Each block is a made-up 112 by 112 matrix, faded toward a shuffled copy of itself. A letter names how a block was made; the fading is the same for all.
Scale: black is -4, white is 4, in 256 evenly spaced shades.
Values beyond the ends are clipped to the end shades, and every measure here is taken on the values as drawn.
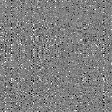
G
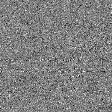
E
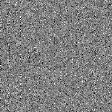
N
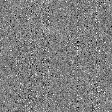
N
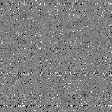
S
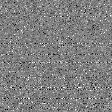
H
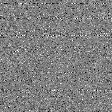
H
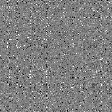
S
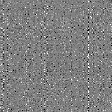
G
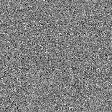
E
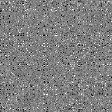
S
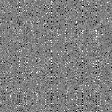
G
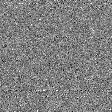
E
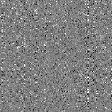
G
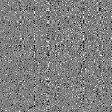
G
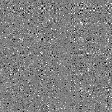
S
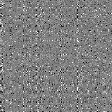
G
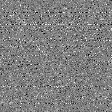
H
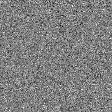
E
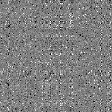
G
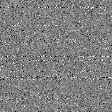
H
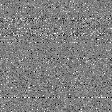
H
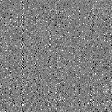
G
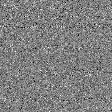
E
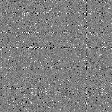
S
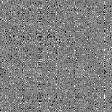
G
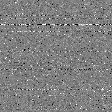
H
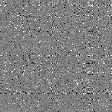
S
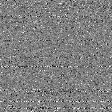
H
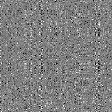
G
